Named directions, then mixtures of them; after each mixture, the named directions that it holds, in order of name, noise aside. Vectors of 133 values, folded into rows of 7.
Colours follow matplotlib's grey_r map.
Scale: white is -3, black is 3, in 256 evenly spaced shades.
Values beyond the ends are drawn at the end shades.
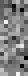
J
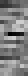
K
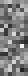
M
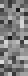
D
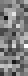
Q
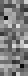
J, Q.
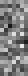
M.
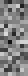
M.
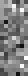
J.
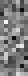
J.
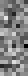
Q.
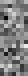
M, Q.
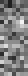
D, J, K.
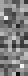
J, Q.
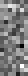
J, M.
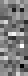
J, K, M.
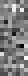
J, M, Q.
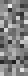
D, M.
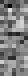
D, K, M.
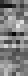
J, K, Q.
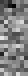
D, J, K.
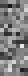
K, M.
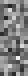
J, M, Q.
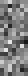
M.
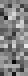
D, Q.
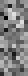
D, M, Q.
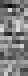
J, K, M.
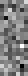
J, M, Q.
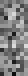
D, Q.
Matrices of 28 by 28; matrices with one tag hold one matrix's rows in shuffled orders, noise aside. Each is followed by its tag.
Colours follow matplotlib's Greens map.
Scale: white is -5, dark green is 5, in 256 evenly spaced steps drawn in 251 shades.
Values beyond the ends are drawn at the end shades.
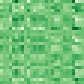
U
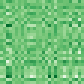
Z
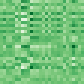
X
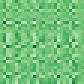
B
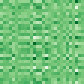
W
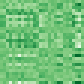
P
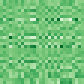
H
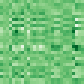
U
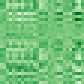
P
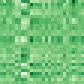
X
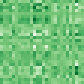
W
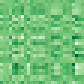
U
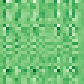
B
